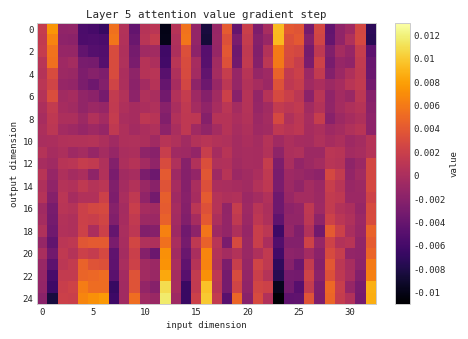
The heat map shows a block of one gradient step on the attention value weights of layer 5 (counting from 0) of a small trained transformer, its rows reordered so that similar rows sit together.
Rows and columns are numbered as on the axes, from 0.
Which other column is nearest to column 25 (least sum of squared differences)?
24
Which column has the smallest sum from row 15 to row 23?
23
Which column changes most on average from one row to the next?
5
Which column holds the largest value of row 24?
12
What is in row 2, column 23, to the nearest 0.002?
0.006
